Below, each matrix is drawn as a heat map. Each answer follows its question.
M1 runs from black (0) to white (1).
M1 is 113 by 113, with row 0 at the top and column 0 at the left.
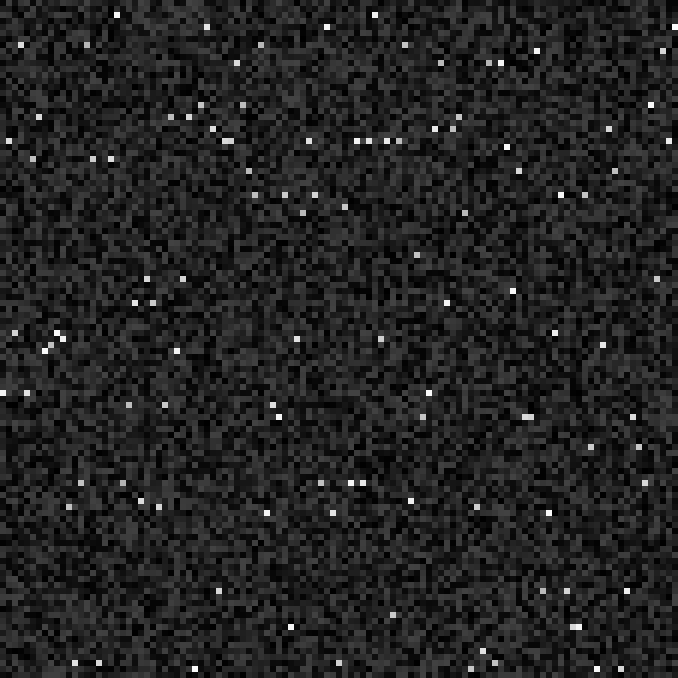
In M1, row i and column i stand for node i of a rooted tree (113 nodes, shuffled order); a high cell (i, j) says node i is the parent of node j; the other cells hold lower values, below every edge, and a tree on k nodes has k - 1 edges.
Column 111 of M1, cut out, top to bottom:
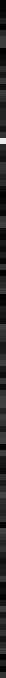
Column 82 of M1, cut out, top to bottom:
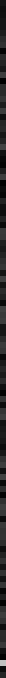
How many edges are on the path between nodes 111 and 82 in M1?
6
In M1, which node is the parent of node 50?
35
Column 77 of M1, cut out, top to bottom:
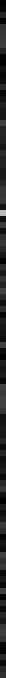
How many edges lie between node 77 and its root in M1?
8
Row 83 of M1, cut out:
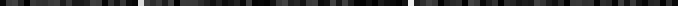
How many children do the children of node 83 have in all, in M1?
9
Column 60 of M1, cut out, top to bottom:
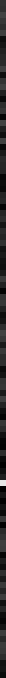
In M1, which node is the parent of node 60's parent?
108
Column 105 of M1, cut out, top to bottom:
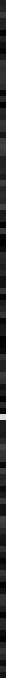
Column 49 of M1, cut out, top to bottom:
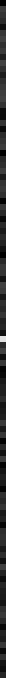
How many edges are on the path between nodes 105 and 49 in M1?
9
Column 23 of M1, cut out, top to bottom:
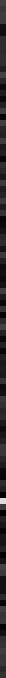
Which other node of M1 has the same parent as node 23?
68
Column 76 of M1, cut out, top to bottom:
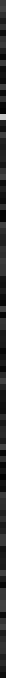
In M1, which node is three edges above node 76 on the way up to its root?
55
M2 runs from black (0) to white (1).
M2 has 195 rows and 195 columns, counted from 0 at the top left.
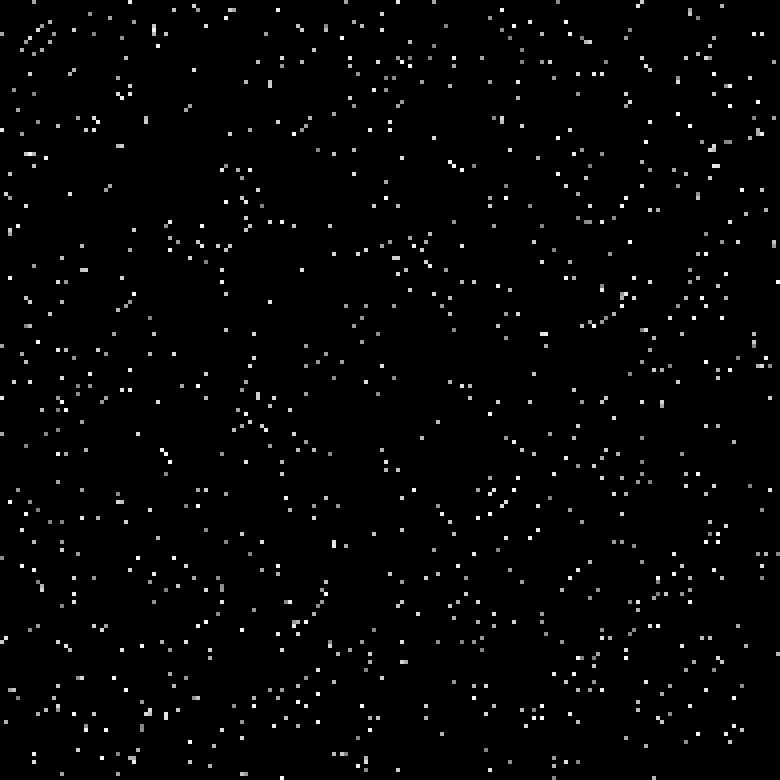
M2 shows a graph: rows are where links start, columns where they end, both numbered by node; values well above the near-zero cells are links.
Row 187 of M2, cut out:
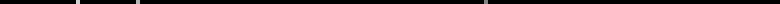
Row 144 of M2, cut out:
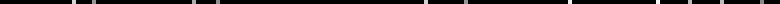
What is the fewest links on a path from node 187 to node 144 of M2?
4
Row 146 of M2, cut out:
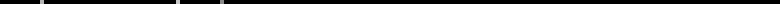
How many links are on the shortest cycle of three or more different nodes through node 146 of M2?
4
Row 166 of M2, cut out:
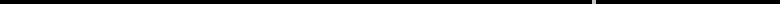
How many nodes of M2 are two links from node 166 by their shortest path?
5
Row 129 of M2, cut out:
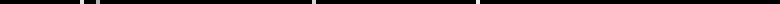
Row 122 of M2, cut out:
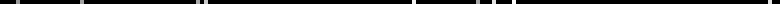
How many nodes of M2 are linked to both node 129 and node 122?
2
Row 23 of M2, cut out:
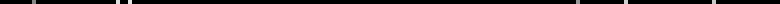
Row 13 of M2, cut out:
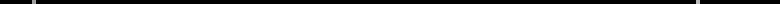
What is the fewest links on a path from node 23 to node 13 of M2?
2
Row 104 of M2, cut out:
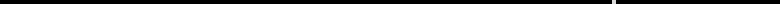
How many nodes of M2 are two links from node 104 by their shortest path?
4
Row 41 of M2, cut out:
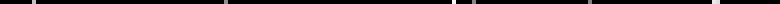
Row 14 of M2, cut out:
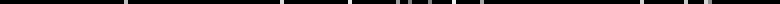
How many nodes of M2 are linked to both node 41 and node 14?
1
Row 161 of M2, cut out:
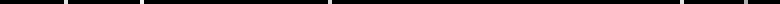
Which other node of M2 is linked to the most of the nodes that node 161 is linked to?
node 113
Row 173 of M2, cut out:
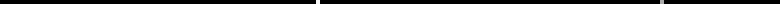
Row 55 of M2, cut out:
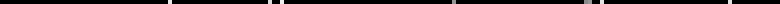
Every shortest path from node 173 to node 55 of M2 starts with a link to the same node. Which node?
node 165
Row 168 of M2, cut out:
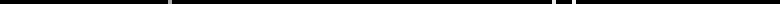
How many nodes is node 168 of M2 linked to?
3
